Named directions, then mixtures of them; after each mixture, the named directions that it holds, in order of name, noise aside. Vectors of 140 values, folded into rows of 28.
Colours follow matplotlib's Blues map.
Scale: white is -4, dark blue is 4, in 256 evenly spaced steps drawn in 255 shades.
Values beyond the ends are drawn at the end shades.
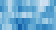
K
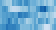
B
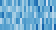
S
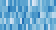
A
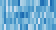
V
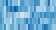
B, V.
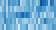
K, V.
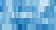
K.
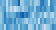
B, V.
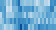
K, V.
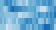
B.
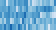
A, B.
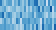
S.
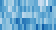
K, S.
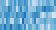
A, B.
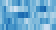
B, V.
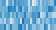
A.
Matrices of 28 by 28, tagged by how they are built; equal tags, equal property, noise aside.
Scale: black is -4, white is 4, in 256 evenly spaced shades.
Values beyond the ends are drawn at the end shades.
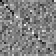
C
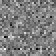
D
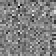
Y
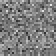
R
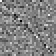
C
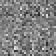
Y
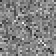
C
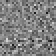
D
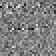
D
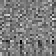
Y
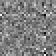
Y
